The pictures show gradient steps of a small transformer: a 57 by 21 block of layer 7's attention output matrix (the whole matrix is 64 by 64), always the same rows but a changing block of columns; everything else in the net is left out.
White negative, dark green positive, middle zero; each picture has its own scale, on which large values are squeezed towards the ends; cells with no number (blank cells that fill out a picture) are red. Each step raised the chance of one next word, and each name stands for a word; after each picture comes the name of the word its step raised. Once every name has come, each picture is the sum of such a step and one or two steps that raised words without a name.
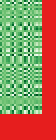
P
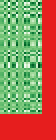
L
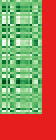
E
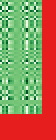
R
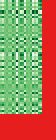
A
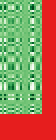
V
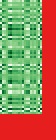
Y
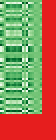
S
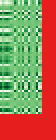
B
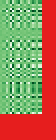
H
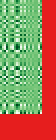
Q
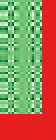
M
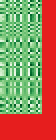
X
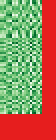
M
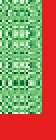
H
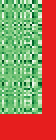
E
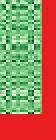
Q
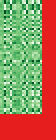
Y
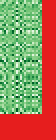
H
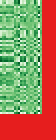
A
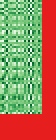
X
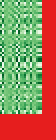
L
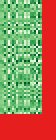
E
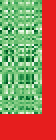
Y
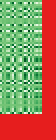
B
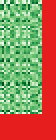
S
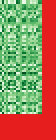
B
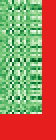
X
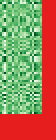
P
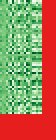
X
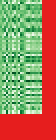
P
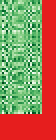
H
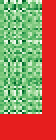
X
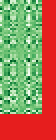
X
